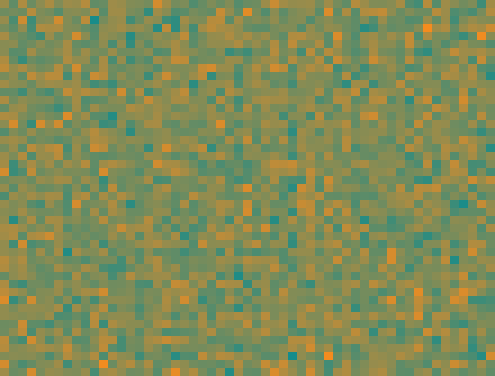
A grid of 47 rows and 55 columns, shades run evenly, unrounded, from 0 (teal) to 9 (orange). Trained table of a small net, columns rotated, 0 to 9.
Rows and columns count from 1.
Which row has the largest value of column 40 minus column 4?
42
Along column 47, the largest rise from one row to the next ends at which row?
24
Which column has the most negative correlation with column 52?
25
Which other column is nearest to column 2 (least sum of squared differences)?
5
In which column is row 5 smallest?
15
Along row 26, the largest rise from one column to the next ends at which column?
9
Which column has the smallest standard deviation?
16
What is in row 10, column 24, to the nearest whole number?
1
